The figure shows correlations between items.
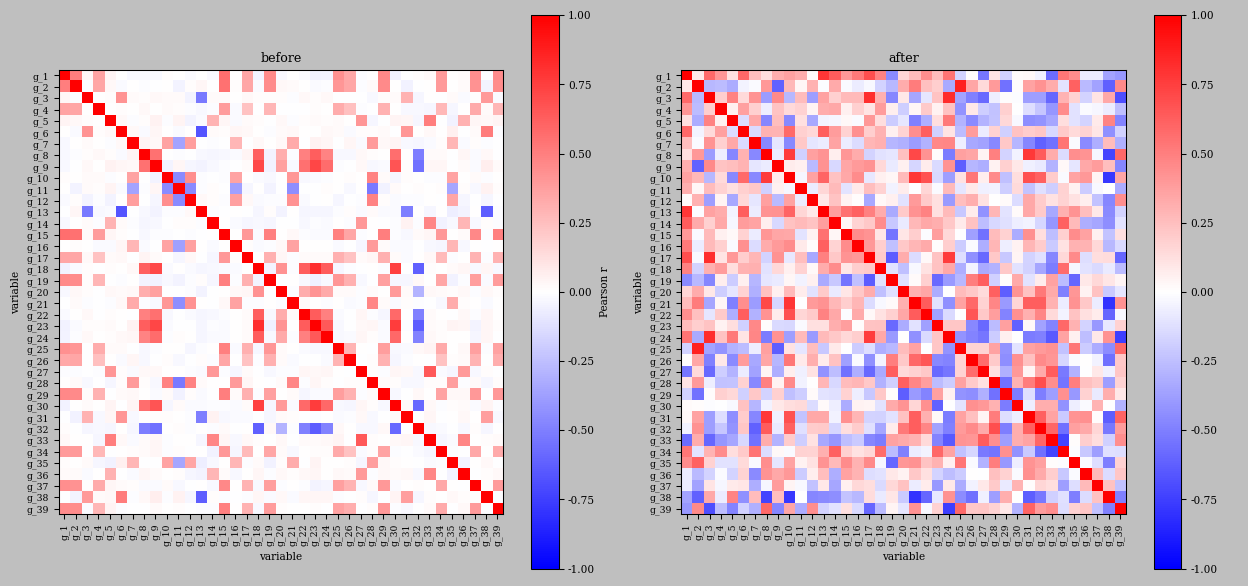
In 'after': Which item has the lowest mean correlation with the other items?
g_38
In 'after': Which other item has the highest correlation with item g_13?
g_1
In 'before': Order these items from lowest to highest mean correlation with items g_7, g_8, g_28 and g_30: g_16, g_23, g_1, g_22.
g_1, g_16, g_22, g_23
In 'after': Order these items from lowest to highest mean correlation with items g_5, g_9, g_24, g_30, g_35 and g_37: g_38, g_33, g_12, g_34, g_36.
g_12, g_33, g_34, g_36, g_38
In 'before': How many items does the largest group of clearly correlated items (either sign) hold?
12
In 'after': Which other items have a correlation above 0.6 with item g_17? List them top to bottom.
g_1, g_3, g_24
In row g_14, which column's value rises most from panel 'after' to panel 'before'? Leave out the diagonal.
g_33
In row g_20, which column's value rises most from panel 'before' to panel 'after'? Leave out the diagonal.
g_32
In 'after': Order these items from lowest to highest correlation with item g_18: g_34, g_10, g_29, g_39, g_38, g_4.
g_39, g_38, g_10, g_29, g_4, g_34
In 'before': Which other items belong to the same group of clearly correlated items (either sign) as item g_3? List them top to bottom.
g_6, g_13, g_31, g_38
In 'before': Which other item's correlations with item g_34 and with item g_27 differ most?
g_33
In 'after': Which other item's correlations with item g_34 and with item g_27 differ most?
g_33
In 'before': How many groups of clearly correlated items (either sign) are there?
5
